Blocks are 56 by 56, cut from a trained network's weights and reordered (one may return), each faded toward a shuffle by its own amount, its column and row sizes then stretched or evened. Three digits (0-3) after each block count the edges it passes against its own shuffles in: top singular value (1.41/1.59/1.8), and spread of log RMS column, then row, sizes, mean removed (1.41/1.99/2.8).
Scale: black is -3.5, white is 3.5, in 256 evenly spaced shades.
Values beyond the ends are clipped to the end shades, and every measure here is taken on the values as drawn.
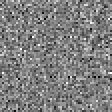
0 0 1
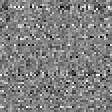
3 0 3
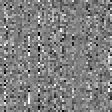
0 3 0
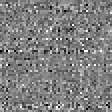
2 1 3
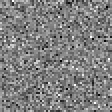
0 0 1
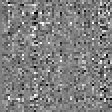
2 3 2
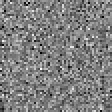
0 1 1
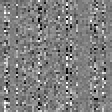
2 3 0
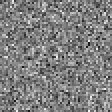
1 1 0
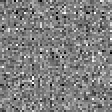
1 2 2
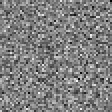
2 0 0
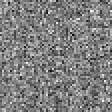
2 0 0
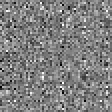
2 2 1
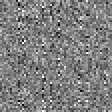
1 2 0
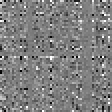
0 3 2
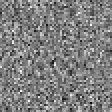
2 2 0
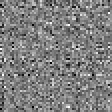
2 2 1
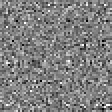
1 0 2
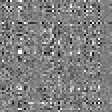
3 3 2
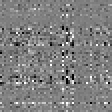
2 2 3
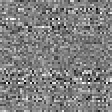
3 0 3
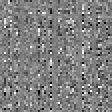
0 3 1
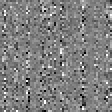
0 3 0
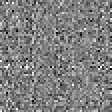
1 2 1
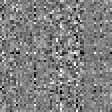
2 3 0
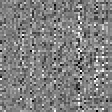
2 3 0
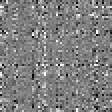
1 3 2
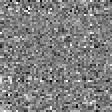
1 1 2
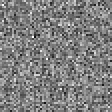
1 0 0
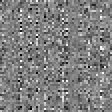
3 3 1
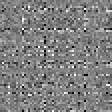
3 2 3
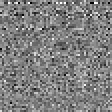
2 0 2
